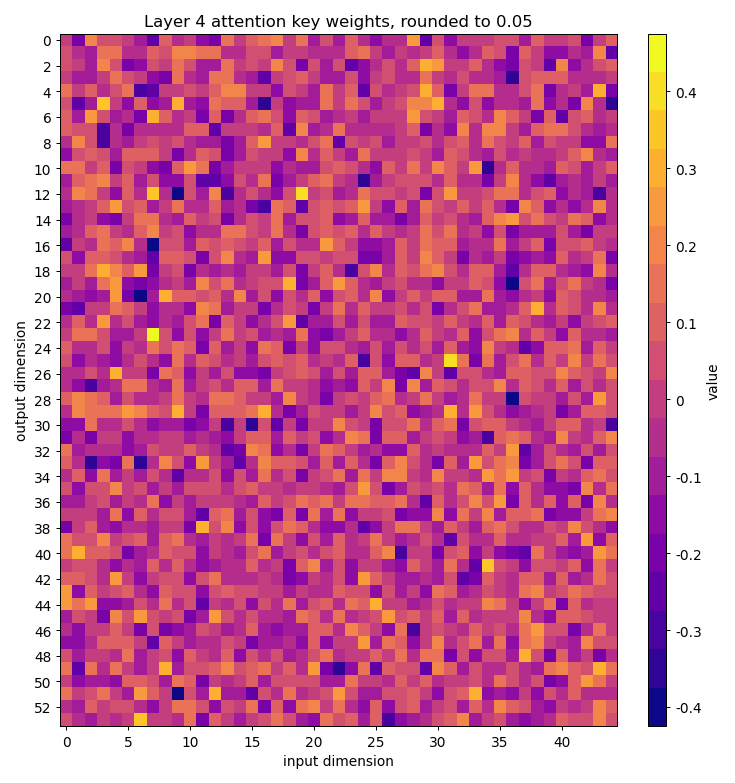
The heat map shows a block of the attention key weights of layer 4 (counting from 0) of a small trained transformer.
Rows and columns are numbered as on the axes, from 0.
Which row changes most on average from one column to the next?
33
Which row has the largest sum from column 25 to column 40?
34
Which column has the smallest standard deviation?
14
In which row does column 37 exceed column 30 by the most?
21
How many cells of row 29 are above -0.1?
35
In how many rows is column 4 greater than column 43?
20
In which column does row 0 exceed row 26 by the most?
28
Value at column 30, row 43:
0.15
